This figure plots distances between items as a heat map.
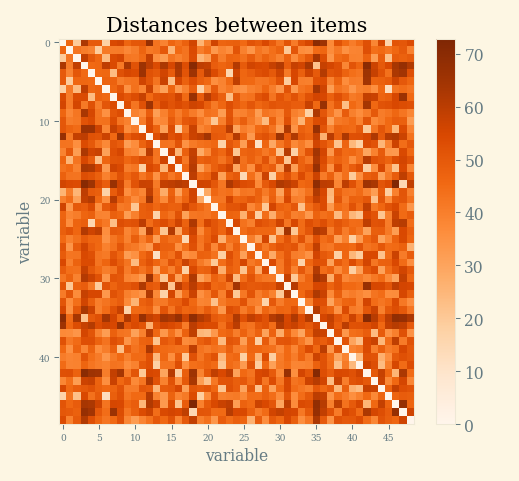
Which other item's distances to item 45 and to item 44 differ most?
0
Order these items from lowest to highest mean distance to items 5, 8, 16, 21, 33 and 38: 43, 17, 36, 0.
43, 17, 0, 36
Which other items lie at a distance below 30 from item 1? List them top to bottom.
5, 15, 31
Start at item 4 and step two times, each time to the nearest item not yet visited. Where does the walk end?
7
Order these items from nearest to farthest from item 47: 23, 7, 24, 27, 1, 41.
27, 41, 1, 24, 23, 7
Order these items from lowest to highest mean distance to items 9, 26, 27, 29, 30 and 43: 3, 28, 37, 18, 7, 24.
37, 24, 28, 7, 18, 3
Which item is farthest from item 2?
35
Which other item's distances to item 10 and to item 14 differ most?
21
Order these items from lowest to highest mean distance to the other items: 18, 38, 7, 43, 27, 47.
27, 38, 43, 7, 47, 18
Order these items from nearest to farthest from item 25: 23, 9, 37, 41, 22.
22, 41, 9, 23, 37
